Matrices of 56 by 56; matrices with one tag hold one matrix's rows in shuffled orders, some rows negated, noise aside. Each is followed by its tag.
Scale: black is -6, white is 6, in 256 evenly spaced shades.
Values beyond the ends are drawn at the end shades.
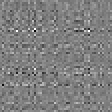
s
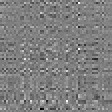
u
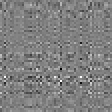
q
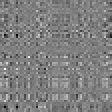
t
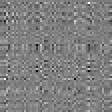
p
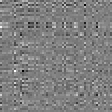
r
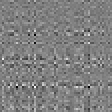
s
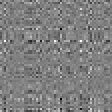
q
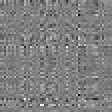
u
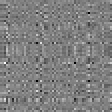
p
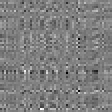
u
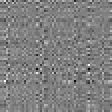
p
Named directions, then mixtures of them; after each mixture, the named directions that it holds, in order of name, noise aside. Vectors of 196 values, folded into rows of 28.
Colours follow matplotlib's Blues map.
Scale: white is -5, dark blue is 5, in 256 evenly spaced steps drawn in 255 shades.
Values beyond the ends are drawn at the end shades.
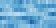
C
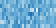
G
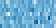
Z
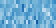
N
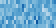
N.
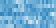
C, N.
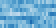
C.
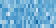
G, N, Z.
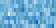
C, N, Z.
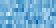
C, N, Z.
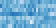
C, G.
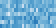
C, G, Z.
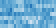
C, N.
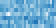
C, N, Z.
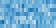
C, G, N.
